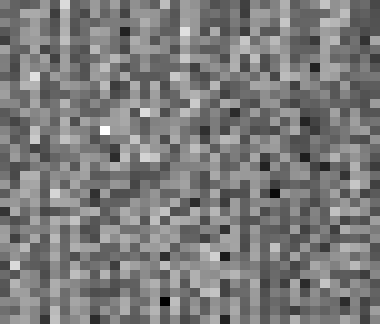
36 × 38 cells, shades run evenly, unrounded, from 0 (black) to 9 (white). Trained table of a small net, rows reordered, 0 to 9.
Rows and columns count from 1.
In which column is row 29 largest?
22
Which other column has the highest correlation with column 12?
5
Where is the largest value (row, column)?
15, 11
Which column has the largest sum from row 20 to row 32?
6
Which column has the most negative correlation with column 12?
2
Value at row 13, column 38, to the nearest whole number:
3
